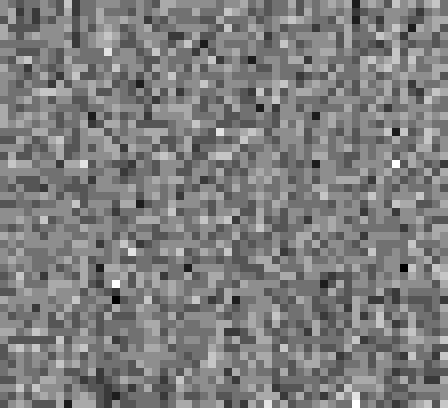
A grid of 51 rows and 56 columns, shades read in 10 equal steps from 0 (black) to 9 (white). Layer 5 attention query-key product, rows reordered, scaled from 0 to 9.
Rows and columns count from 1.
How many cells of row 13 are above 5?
8
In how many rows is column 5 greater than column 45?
20
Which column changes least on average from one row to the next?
37
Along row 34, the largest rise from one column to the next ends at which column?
52
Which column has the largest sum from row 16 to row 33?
33
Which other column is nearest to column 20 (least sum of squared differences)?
28
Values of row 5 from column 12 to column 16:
5 6 7 6 4
